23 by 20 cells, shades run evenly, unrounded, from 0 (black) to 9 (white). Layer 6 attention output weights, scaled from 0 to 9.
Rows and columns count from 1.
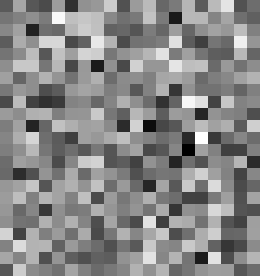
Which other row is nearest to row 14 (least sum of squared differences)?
8
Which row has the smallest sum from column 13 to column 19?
13
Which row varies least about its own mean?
7
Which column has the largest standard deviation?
16
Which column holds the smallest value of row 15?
2
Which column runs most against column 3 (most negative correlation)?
18
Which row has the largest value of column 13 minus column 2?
20
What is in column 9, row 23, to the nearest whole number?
4
